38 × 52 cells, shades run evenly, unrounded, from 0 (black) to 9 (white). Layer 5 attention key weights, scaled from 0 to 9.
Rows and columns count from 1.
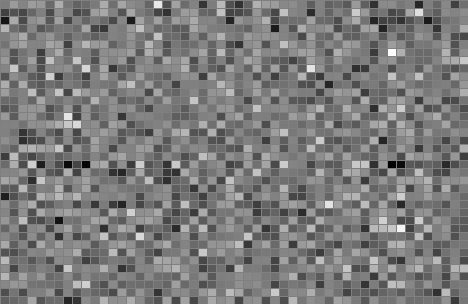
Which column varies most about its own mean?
45
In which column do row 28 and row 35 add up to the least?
7
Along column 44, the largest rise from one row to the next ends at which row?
22
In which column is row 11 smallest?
37
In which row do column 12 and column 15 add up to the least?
3
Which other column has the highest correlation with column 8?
27
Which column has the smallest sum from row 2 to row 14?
42
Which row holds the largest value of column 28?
30
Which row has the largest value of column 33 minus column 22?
38
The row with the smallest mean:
21
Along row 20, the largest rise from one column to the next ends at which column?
2
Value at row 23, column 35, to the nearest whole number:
5
